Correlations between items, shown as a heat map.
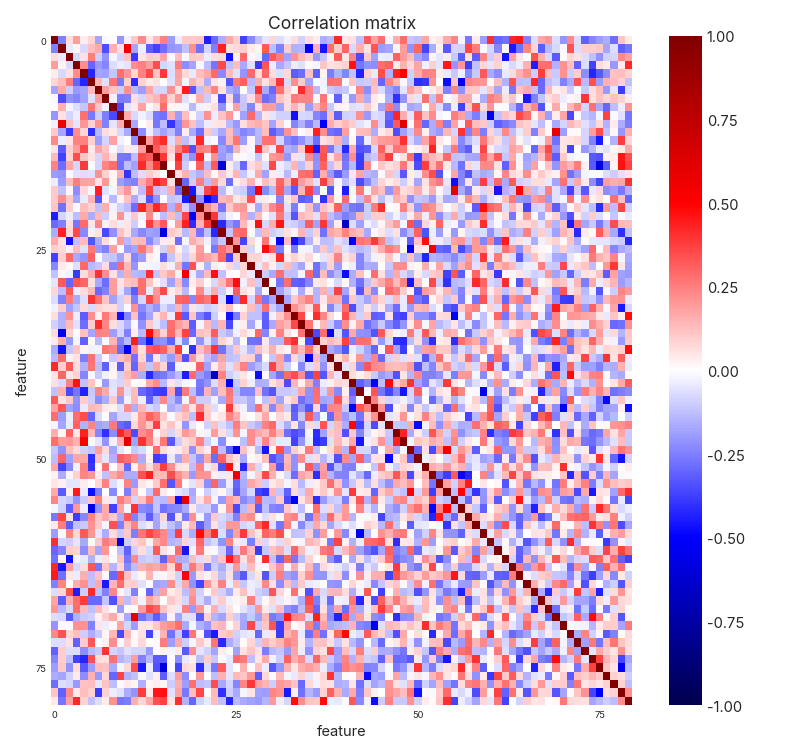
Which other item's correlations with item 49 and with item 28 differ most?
54
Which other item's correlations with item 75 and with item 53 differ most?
15
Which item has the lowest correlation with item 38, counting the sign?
35
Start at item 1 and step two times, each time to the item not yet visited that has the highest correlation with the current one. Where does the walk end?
48
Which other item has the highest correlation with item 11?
69
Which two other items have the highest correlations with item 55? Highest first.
18, 64
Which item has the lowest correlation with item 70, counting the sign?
44
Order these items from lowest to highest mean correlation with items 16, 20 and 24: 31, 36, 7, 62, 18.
36, 31, 18, 7, 62
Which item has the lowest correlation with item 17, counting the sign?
55
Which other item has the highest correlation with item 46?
41
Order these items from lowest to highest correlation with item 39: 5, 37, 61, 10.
37, 61, 10, 5
